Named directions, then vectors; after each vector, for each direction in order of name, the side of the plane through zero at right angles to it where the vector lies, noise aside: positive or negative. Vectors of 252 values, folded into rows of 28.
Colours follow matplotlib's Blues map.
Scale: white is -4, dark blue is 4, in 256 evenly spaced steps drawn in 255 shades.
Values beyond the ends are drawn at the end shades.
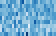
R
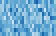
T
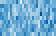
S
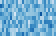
positive, positive, negative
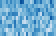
positive, negative, positive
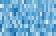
negative, negative, positive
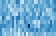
negative, positive, negative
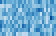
negative, negative, positive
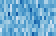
positive, negative, negative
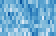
positive, negative, negative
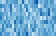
positive, positive, positive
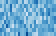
positive, positive, positive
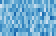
negative, negative, positive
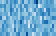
positive, positive, positive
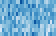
positive, negative, negative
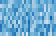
negative, negative, positive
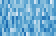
negative, positive, negative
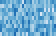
negative, negative, positive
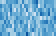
positive, positive, positive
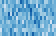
positive, negative, negative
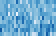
negative, positive, positive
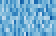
positive, negative, positive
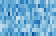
positive, negative, negative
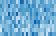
positive, negative, negative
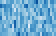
positive, positive, positive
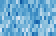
positive, negative, negative
